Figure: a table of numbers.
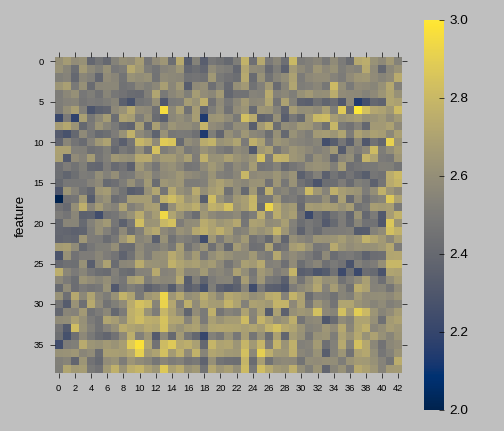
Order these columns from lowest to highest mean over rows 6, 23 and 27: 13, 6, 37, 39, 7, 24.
24, 6, 7, 39, 13, 37
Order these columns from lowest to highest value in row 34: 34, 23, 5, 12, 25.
12, 5, 34, 25, 23
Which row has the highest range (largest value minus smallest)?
17
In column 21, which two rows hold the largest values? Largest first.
18, 30
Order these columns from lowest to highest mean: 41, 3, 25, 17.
3, 17, 25, 41
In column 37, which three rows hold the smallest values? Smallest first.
5, 26, 21
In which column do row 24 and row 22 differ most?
38
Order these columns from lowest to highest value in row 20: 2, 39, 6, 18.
39, 2, 6, 18
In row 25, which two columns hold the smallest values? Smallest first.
36, 4
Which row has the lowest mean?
28
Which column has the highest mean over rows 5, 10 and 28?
41
